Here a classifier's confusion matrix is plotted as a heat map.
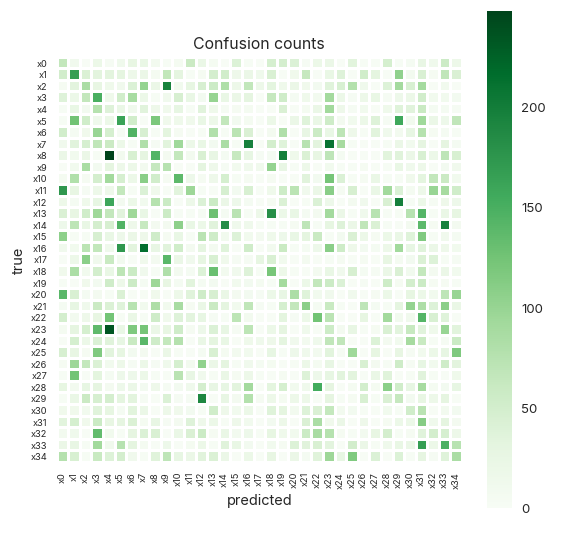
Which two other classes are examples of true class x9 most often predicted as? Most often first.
x18, x2
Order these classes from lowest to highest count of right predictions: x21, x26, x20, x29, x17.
x17, x26, x29, x20, x21
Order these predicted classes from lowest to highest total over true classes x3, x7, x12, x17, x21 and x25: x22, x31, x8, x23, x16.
x22, x8, x31, x16, x23
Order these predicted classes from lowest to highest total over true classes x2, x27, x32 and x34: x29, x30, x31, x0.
x30, x0, x29, x31
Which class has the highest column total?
x31
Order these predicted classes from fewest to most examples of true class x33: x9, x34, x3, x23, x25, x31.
x9, x23, x25, x34, x3, x31
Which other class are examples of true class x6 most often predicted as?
x3
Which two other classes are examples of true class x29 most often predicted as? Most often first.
x12, x16
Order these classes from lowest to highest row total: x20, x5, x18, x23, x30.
x30, x20, x18, x5, x23
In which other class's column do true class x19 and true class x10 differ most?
x7
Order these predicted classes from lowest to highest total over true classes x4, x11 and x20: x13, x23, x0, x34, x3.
x13, x3, x34, x23, x0
